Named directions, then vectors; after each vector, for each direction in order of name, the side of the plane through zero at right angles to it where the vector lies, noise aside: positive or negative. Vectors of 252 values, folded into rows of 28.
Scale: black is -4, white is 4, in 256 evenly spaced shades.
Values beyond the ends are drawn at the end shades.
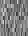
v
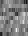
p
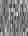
negative, negative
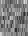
negative, positive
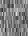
negative, negative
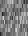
positive, negative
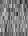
positive, positive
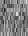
negative, negative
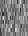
positive, negative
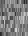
positive, negative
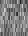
positive, positive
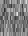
negative, negative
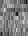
positive, positive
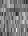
positive, positive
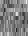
negative, negative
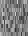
negative, positive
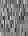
negative, positive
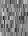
negative, positive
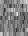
negative, negative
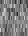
positive, positive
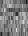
positive, positive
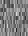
negative, negative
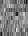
positive, positive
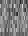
positive, positive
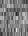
positive, positive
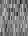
positive, positive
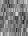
negative, negative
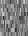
negative, positive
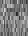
positive, positive
